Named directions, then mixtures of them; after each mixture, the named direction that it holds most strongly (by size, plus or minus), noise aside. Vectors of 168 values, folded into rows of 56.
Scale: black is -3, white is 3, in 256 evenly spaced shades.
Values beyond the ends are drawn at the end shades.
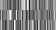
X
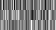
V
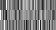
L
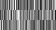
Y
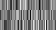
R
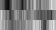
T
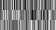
V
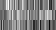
Y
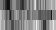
T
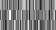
X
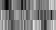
T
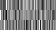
L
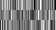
Y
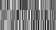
R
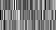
Y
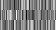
X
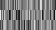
Y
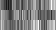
T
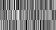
Y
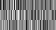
V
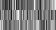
Y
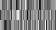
R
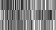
T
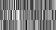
Y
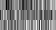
L
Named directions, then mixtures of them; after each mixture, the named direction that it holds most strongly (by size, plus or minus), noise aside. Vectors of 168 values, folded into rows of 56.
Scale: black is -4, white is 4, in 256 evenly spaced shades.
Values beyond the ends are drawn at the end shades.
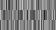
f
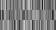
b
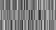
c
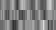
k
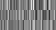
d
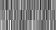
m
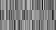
b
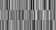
d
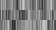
k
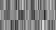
k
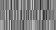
m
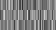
f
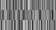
b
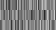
c
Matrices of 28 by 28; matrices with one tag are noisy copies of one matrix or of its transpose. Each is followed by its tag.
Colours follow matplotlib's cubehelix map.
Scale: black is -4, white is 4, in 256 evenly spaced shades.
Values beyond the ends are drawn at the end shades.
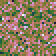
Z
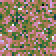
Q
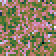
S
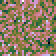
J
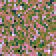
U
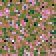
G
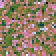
S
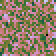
U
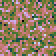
Z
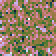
U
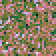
Q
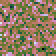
J
